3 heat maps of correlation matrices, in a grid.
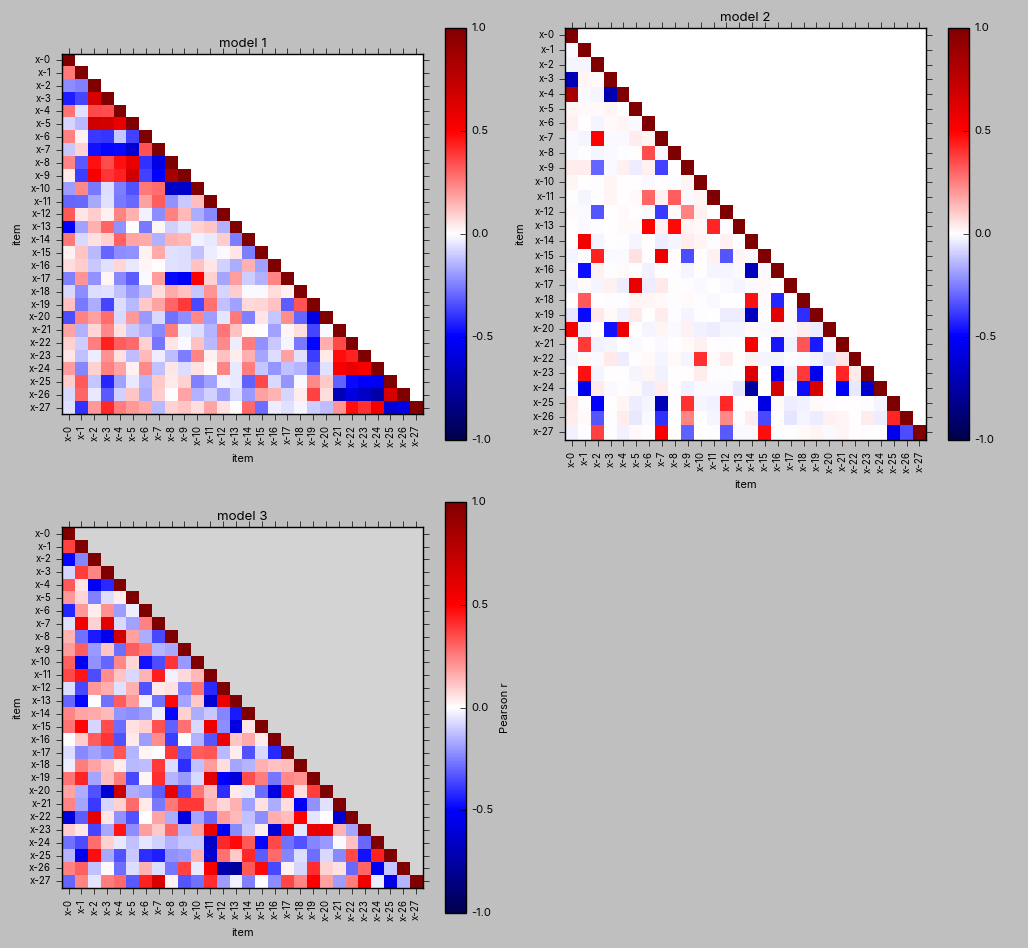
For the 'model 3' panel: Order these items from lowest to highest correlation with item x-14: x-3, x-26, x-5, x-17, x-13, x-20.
x-13, x-17, x-5, x-20, x-3, x-26
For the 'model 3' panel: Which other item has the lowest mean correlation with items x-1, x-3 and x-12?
x-20
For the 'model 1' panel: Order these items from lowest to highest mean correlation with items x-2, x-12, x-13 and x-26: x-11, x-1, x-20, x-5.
x-11, x-1, x-20, x-5
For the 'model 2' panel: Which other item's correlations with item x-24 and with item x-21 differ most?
x-14
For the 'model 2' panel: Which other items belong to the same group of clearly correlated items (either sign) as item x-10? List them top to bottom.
x-22
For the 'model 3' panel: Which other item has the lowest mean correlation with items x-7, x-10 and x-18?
x-9
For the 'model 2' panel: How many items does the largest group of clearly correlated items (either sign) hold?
8
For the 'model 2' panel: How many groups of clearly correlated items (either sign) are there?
6
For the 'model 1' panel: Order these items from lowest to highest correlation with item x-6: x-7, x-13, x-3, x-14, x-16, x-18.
x-3, x-13, x-18, x-16, x-14, x-7
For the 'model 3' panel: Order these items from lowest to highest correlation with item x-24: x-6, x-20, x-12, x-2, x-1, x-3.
x-1, x-20, x-6, x-3, x-2, x-12
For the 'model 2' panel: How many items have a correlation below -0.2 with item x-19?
5
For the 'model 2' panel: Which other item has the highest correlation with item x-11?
x-13
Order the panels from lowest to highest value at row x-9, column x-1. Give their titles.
model 1, model 2, model 3
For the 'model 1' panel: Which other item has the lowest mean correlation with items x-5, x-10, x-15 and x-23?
x-19
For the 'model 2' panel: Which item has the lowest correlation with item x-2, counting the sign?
x-25
